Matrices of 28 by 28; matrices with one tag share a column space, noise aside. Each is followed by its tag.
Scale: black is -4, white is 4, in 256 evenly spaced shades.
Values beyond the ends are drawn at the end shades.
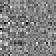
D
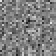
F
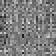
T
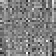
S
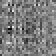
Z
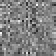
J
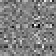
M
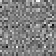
M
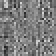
S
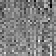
S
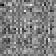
Z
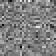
M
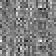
S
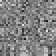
F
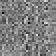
F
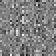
F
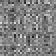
T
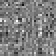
J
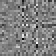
M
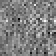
J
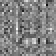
Z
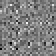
D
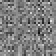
F
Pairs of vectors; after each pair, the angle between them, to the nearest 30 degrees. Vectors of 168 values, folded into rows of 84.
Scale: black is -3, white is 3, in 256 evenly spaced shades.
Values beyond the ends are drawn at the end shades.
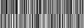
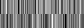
120 degrees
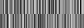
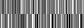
90 degrees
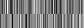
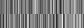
60 degrees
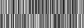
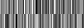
60 degrees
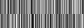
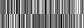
60 degrees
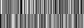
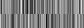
150 degrees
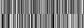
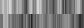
90 degrees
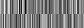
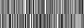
90 degrees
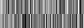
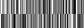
90 degrees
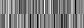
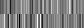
120 degrees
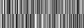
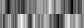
90 degrees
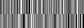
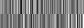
150 degrees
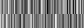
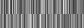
60 degrees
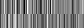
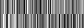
30 degrees
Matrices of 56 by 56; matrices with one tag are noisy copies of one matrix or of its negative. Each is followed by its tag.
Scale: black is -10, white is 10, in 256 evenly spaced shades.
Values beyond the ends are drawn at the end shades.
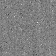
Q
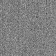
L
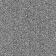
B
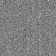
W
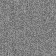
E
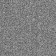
B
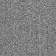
B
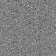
B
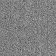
B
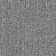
L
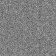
W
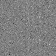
W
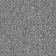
W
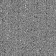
L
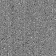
E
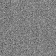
B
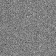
B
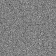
W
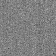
Q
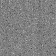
Q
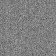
L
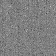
L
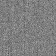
E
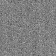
Q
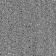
Q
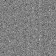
W
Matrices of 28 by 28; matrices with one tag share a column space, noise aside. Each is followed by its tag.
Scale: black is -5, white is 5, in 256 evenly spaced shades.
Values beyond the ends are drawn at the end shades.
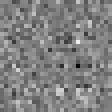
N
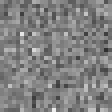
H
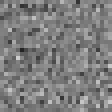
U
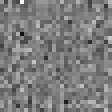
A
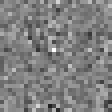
A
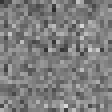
A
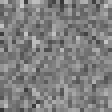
A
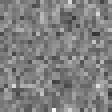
H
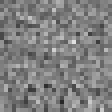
N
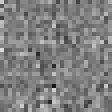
N
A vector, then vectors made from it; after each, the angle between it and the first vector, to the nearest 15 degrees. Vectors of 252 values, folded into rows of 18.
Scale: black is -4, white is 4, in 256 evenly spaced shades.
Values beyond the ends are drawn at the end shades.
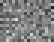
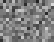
60 degrees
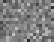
45 degrees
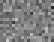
30 degrees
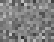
105 degrees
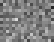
15 degrees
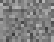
135 degrees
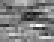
105 degrees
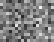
120 degrees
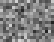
120 degrees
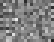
30 degrees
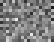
15 degrees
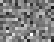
30 degrees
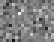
90 degrees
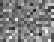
45 degrees
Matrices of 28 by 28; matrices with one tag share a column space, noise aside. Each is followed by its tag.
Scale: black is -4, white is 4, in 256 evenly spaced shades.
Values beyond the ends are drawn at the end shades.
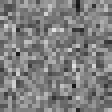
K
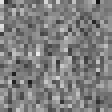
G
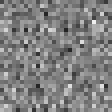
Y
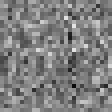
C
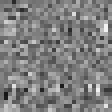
Y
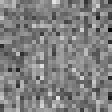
G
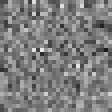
K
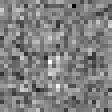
C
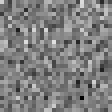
K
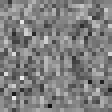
C
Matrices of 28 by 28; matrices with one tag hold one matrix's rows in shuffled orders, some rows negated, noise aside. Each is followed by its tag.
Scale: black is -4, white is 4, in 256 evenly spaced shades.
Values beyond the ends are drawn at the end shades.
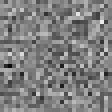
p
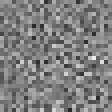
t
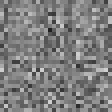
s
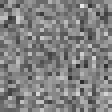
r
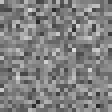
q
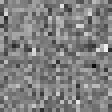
s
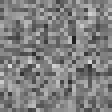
q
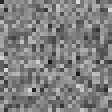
s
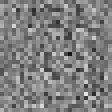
t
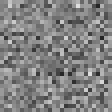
p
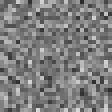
r
